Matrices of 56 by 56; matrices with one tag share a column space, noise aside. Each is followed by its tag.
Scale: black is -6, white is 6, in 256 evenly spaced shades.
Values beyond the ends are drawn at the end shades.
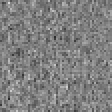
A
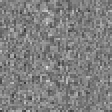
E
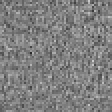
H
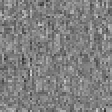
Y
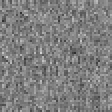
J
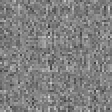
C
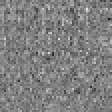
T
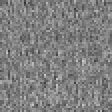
A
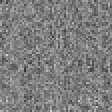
C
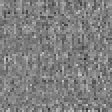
Y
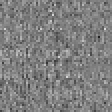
A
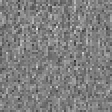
H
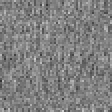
Y
